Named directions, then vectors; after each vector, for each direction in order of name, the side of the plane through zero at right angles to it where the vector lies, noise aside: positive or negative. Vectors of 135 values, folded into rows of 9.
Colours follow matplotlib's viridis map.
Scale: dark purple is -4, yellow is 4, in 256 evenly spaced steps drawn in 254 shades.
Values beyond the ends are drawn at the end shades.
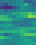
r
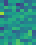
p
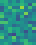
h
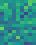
negative, negative, negative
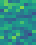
positive, negative, negative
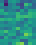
negative, positive, positive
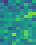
negative, positive, positive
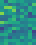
positive, positive, negative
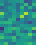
positive, positive, positive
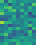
positive, positive, negative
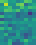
positive, negative, negative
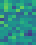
positive, negative, negative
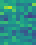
positive, positive, negative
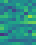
negative, negative, positive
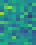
positive, positive, negative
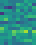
negative, negative, positive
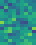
positive, positive, positive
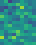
positive, negative, positive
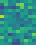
positive, negative, positive
